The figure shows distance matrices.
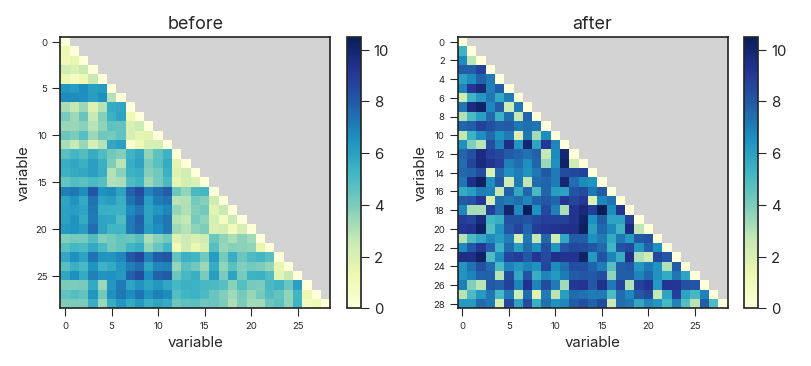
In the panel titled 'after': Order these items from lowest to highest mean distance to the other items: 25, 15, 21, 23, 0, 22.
21, 0, 25, 22, 15, 23
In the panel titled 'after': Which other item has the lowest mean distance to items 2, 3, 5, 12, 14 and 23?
17
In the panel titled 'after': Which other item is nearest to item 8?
27
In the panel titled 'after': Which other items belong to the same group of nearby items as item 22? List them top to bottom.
24
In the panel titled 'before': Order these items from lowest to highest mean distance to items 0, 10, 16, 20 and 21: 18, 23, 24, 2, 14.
18, 14, 2, 24, 23
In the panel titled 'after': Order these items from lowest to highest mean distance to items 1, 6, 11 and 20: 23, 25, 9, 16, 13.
16, 25, 23, 9, 13
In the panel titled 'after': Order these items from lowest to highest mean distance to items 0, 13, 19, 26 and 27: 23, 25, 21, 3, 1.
21, 1, 25, 3, 23
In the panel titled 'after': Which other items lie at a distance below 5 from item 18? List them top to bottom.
1, 2, 11, 26
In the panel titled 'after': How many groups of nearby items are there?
8
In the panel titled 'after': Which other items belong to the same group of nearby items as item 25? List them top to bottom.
4, 16, 28
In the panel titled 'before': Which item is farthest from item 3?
16
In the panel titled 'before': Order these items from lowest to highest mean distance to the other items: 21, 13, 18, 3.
21, 13, 18, 3
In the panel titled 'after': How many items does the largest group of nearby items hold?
6
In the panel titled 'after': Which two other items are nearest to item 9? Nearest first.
12, 13
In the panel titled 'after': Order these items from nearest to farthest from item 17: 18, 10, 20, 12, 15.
20, 15, 10, 12, 18
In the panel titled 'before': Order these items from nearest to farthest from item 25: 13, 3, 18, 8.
13, 18, 3, 8
